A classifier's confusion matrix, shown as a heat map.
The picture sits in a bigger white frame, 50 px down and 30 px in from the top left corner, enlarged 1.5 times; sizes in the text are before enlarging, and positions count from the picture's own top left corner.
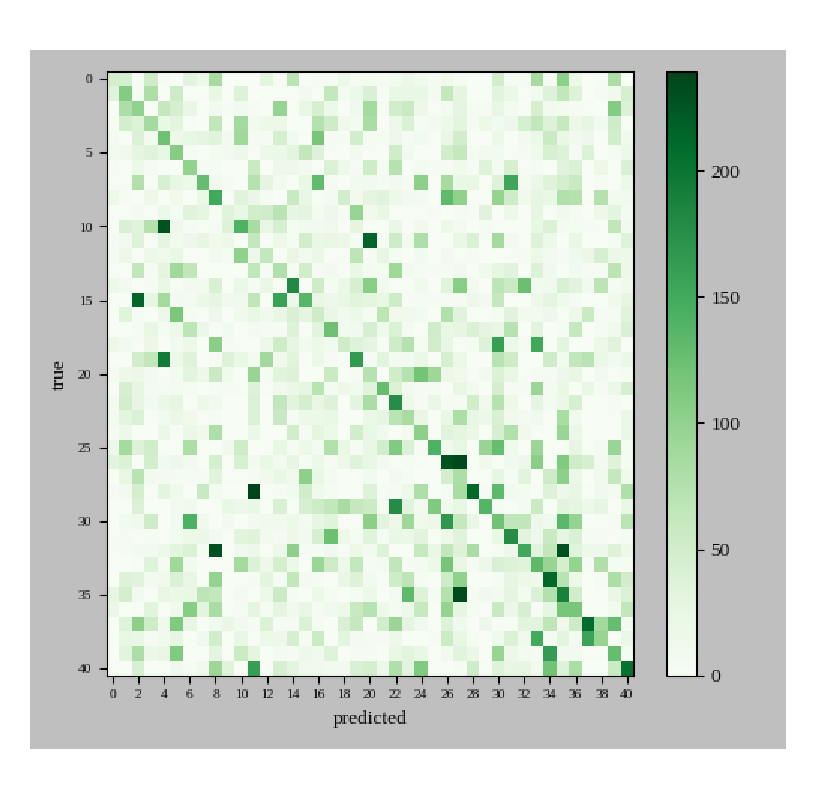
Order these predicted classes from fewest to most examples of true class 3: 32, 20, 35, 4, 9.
9, 4, 32, 35, 20
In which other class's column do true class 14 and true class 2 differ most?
32
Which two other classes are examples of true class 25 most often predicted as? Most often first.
30, 22
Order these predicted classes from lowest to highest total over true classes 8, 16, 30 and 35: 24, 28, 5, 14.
28, 24, 14, 5
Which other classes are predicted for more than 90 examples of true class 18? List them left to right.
8, 30, 33
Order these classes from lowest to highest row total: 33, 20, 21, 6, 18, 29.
6, 21, 20, 18, 29, 33
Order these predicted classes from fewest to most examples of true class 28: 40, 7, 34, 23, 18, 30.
18, 23, 34, 7, 40, 30
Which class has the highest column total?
35
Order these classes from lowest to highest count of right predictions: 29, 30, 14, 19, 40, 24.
24, 30, 29, 19, 14, 40
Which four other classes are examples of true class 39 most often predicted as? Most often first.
34, 5, 30, 2
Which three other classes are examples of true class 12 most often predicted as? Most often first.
10, 19, 38
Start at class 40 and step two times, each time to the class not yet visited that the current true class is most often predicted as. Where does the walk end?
20
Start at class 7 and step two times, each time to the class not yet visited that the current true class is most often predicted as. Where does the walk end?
17
